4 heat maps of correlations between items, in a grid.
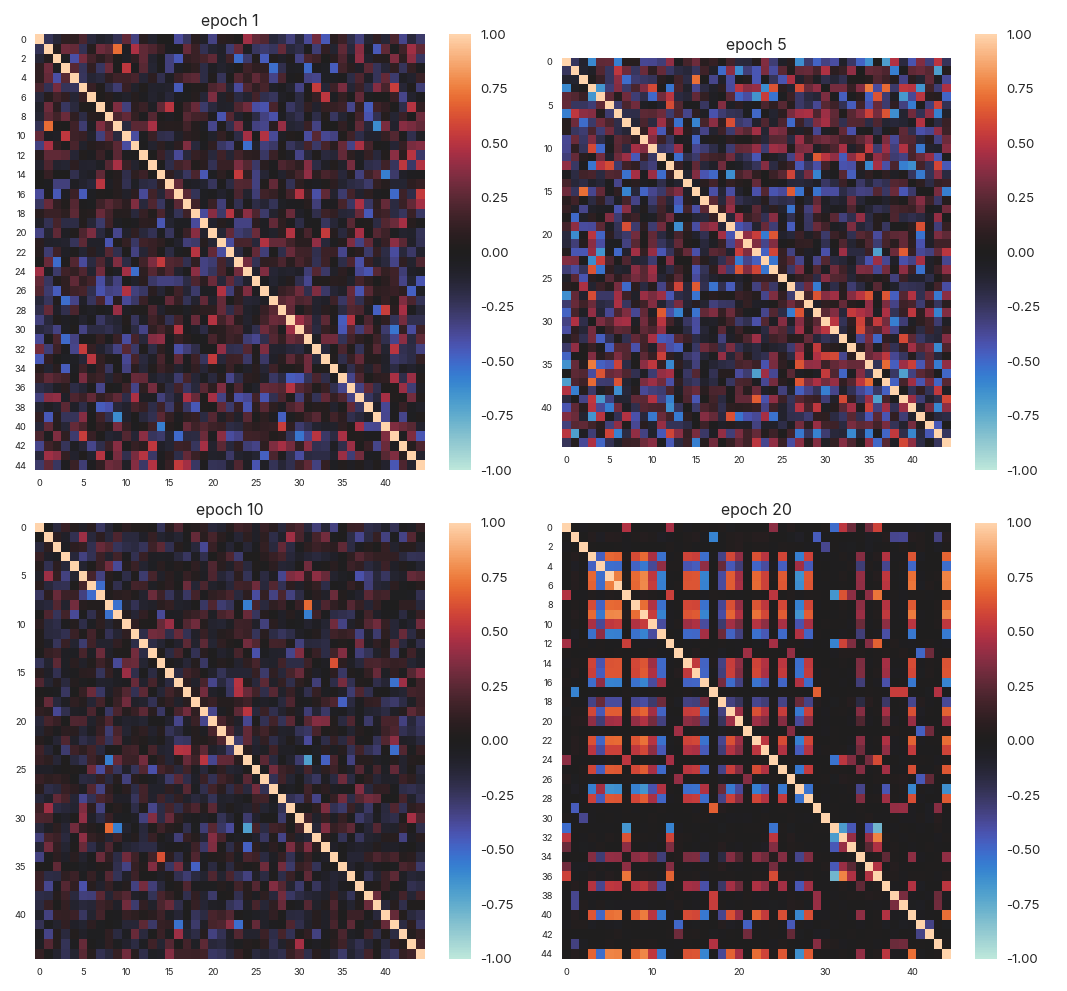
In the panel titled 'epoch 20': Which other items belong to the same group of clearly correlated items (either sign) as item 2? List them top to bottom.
30
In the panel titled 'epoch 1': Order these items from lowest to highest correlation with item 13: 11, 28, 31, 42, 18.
11, 18, 28, 31, 42
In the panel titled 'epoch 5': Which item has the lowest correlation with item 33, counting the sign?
43
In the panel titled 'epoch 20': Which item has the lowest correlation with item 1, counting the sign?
17
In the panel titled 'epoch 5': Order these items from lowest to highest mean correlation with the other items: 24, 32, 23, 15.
15, 23, 32, 24
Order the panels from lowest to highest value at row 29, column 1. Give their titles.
epoch 20, epoch 1, epoch 5, epoch 10
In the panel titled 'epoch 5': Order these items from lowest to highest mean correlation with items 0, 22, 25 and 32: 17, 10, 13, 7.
7, 17, 13, 10
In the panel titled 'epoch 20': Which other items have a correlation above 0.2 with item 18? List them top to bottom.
4, 11, 16, 27
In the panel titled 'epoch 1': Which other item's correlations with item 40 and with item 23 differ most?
14
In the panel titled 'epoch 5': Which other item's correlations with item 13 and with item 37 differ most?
29
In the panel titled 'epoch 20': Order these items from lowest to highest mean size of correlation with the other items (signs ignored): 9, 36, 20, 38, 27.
38, 36, 20, 27, 9
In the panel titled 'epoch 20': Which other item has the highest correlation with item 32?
36
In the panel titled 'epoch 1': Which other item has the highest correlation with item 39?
5
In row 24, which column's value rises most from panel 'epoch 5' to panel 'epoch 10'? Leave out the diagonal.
19
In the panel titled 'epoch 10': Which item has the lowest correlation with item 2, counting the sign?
19
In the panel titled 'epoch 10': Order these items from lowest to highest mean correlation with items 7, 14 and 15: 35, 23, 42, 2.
23, 35, 42, 2
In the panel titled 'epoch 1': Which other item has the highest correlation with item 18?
22
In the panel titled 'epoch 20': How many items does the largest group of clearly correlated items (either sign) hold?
23
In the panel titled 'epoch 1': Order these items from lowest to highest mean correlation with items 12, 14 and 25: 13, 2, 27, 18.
13, 27, 2, 18
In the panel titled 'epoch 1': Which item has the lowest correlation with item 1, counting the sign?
39
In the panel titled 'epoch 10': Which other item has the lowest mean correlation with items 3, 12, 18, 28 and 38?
5
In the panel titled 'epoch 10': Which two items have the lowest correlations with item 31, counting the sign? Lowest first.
24, 9
